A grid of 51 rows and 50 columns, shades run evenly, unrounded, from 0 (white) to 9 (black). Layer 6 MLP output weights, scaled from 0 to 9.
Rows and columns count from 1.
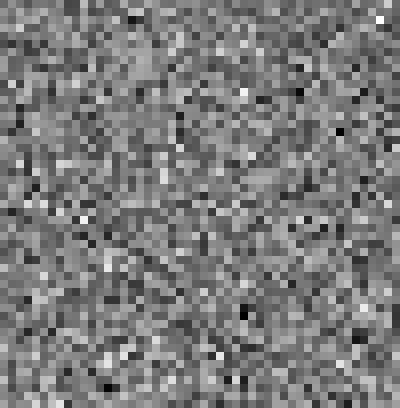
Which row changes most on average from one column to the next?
26
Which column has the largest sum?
12
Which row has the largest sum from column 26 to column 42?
5
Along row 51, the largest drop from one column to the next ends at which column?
45
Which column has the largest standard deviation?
31
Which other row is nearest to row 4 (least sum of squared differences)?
24
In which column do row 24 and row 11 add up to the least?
2
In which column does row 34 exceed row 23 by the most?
21
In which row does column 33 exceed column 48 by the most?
3
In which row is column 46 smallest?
39
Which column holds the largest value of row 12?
38
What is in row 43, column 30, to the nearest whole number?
7
